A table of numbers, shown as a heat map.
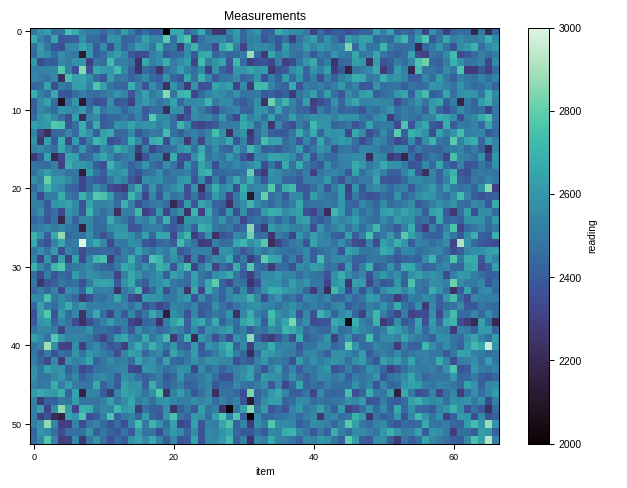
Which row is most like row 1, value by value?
8
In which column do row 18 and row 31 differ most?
31
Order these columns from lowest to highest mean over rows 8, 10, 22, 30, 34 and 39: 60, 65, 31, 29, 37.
37, 65, 60, 29, 31
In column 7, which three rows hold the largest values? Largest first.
27, 5, 49
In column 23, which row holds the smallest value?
39
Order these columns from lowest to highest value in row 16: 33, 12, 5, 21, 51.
51, 21, 12, 33, 5
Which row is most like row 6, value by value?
17
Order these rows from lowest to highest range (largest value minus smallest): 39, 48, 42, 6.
42, 6, 39, 48
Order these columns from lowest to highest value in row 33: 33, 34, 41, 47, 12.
12, 47, 41, 33, 34
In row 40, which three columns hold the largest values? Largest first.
65, 2, 45
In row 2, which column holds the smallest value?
55
